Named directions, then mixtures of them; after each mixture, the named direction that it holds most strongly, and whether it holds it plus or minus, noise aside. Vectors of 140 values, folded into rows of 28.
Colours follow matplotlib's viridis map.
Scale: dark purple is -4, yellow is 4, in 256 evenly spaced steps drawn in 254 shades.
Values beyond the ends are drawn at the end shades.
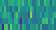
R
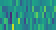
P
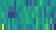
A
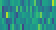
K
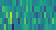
P, minus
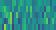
P, minus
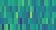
R, plus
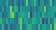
R, minus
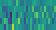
P, plus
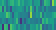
R, plus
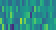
R, minus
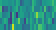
P, plus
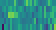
A, minus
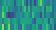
A, plus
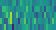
P, minus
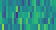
R, minus
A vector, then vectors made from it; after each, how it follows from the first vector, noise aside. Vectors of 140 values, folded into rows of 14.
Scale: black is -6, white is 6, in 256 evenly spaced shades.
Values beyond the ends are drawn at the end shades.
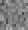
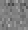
wrapped around, negated, partly zeroed.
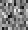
wrapped around, scaled up.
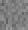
shrunk.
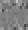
reversed, partly zeroed.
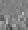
negated, partly zeroed.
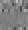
reversed, partly zeroed.
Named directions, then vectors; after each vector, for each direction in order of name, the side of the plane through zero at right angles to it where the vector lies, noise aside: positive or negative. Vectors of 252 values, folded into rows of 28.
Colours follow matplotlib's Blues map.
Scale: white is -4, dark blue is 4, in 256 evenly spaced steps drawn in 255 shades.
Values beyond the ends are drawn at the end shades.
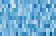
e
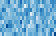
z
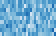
negative, positive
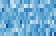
positive, positive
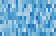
positive, negative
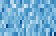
positive, positive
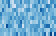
positive, positive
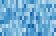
positive, negative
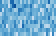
negative, negative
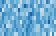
negative, negative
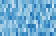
positive, negative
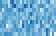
negative, negative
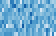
negative, negative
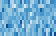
positive, positive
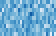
negative, negative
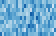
positive, negative
